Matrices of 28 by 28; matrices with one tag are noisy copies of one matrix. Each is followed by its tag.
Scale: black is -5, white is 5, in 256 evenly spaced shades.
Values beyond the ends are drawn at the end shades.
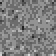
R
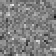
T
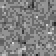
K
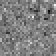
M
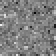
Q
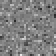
T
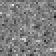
T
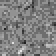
K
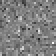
R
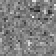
M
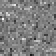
T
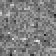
T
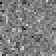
R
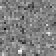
K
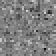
M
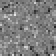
Q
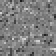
T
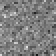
Q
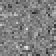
Q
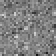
Q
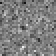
R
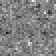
M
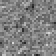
K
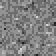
K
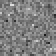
T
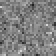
K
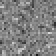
K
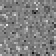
Q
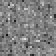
T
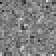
R
